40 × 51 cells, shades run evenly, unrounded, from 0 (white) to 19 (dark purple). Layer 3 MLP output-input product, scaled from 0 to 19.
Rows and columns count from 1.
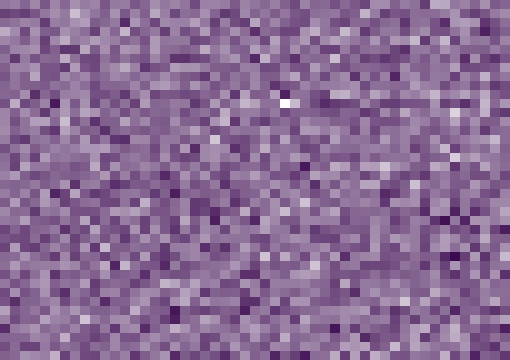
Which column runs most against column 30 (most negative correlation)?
33
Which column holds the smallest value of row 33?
44
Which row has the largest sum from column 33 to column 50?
12
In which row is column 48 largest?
40
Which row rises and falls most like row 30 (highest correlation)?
4
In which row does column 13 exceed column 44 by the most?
11
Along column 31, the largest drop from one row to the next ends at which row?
23
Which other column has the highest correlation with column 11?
2
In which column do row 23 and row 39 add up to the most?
21
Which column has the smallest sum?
42
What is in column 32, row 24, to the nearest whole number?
13
